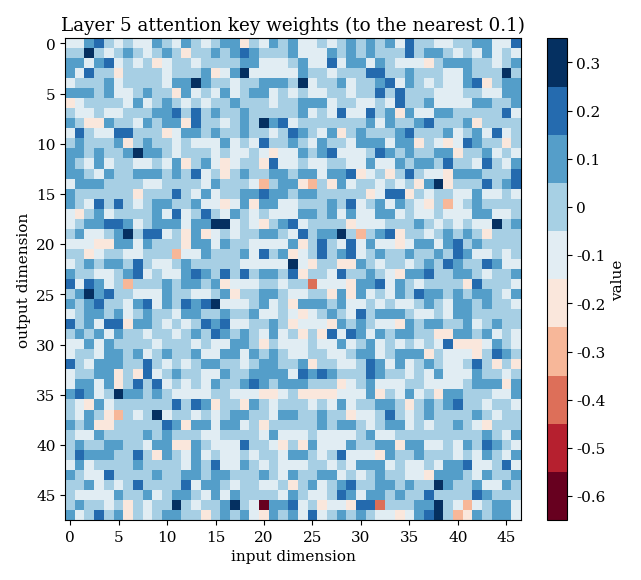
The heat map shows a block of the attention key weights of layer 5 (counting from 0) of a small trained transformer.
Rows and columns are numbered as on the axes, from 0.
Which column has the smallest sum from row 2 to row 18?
40
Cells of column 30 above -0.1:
31
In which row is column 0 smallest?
6
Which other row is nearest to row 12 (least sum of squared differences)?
39
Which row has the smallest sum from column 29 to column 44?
30
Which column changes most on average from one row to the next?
20
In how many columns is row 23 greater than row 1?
19
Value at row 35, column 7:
0.1
